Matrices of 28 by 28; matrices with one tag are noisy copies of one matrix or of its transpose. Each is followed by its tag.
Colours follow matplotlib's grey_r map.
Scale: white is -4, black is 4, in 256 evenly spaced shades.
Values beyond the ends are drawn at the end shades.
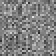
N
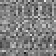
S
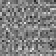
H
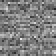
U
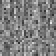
U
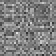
N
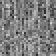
U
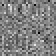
N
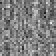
U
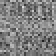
S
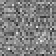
N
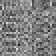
S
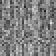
U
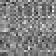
S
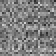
H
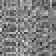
S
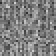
U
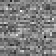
U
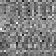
S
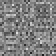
N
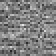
U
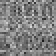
S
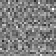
H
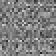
H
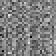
H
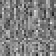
U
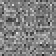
N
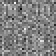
N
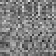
S
